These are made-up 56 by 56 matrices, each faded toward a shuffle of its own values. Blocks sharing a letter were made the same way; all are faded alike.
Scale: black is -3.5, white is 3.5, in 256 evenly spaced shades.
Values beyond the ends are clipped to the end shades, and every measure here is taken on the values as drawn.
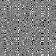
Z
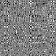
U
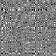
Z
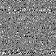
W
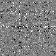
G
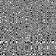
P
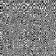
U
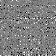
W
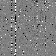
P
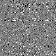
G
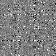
G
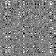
U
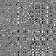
Z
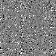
G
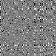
Z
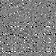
W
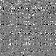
W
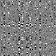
P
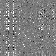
P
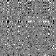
P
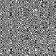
U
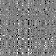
Z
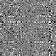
U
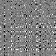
Z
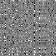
P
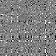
P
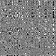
P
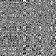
U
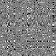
U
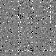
G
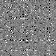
G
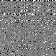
W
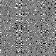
P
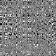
P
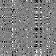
Z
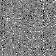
G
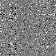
G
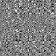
U
